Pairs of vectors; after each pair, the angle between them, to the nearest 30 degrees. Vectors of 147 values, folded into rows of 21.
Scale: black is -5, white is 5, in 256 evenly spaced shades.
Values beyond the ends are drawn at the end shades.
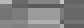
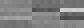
90 degrees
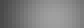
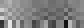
120 degrees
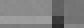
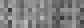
60 degrees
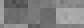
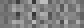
90 degrees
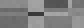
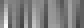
90 degrees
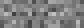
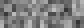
150 degrees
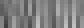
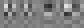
90 degrees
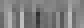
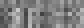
90 degrees
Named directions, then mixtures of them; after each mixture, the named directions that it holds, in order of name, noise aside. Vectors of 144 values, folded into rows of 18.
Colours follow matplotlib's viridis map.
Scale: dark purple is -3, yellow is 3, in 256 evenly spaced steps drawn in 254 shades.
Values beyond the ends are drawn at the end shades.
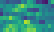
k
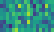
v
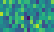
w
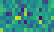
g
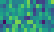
k, v, w.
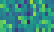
v.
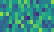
v, w.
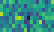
g, w.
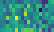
g, k, v.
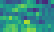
k.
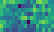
k, v.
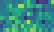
k, v, w.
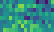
k, w.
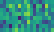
v.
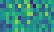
v.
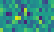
g.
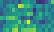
k, v.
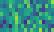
g, v, w.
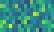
v, w.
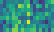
k, v.
